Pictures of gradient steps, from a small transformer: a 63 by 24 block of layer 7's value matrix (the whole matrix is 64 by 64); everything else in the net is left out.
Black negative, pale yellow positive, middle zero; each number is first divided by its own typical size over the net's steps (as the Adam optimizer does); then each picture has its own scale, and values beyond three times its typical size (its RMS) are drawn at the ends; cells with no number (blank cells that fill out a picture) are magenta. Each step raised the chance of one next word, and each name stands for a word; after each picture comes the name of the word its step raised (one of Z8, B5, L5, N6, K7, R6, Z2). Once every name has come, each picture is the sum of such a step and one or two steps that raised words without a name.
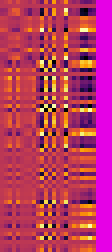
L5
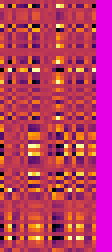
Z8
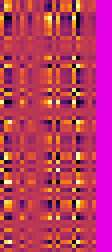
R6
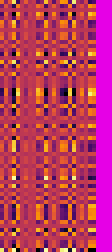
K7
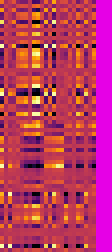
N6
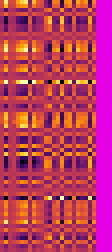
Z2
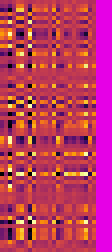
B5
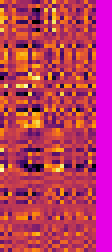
N6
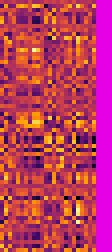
Z2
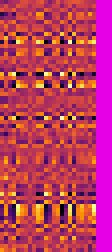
N6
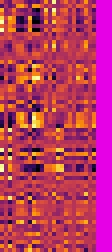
Z2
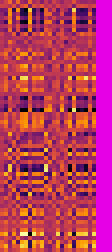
B5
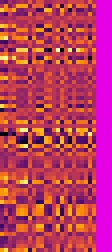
L5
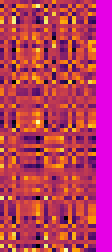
Z2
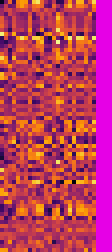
R6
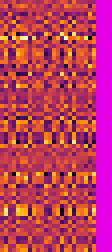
B5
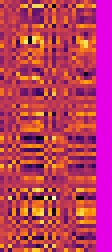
Z2
